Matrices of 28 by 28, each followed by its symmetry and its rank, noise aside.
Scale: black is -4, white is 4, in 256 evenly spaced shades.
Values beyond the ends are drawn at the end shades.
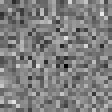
symmetric, rank eight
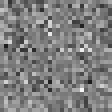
antisymmetric, rank six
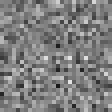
antisymmetric, rank eight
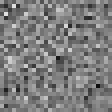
symmetric, rank six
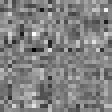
no symmetry, rank four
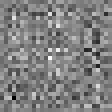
no symmetry, rank four
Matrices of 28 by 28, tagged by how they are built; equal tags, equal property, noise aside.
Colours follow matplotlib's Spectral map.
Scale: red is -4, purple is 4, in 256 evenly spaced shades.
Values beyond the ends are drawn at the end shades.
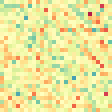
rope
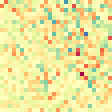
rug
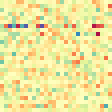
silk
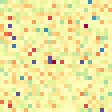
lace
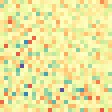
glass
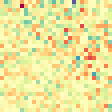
rug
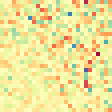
rug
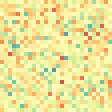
rope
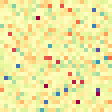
lace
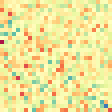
glass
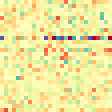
silk
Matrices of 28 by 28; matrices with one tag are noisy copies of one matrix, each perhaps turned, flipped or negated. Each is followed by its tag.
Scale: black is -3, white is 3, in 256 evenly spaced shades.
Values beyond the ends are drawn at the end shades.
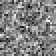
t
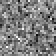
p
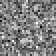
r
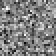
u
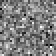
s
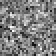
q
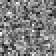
u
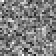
p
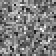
q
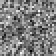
r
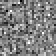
u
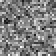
s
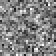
t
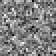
t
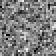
t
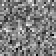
t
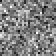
p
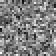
s
